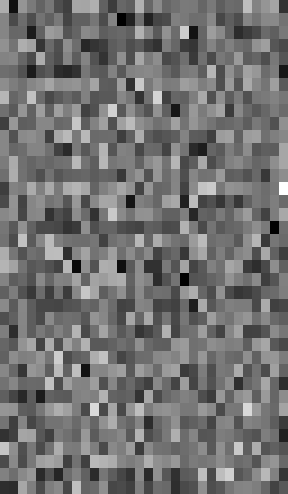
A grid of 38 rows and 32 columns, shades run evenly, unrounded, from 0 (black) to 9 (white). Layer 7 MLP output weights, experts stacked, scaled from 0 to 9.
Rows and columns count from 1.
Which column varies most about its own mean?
32
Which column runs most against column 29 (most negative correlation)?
12
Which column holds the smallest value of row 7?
15
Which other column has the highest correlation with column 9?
14
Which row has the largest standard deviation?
21
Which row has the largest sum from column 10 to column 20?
36
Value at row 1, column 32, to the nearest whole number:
2
